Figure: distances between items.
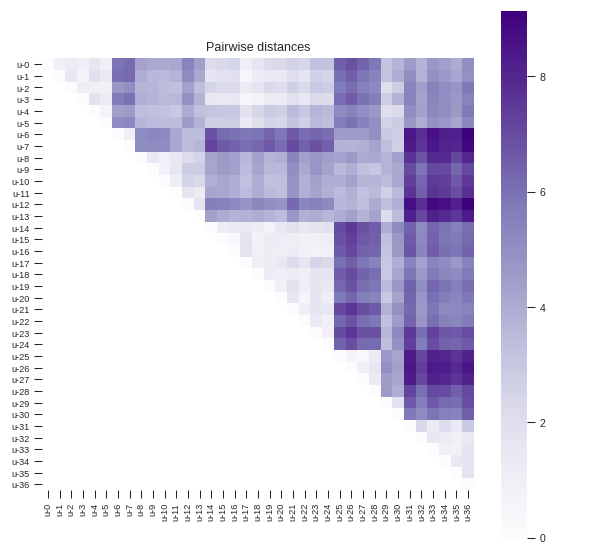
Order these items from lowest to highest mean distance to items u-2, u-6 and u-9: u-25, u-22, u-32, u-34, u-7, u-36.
u-7, u-22, u-25, u-32, u-34, u-36
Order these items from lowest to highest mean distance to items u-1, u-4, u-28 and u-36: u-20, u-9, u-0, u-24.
u-0, u-20, u-9, u-24
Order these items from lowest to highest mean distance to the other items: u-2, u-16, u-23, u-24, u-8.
u-2, u-16, u-24, u-23, u-8
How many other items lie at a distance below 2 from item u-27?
3
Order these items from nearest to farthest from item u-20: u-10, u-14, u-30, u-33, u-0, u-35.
u-14, u-0, u-10, u-30, u-35, u-33
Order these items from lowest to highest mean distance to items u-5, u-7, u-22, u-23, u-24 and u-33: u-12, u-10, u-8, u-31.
u-10, u-8, u-12, u-31
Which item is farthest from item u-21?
u-26
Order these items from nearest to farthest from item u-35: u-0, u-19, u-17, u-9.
u-0, u-17, u-19, u-9
